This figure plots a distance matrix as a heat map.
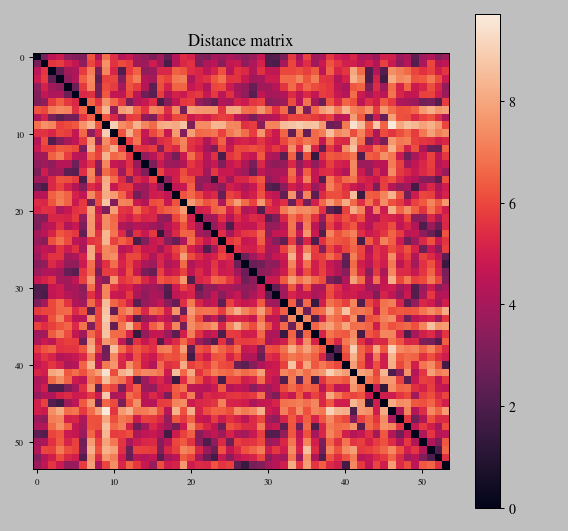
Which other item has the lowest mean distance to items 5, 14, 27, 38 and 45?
28
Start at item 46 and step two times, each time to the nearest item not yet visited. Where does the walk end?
47
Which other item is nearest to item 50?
22
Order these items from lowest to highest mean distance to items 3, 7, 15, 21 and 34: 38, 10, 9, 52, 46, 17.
17, 52, 10, 38, 46, 9
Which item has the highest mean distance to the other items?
9
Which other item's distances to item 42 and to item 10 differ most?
18
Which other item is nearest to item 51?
52
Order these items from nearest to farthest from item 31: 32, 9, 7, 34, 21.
21, 32, 34, 7, 9
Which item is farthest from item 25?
7
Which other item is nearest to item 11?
2
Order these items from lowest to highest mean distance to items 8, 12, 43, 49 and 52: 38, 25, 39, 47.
25, 39, 47, 38
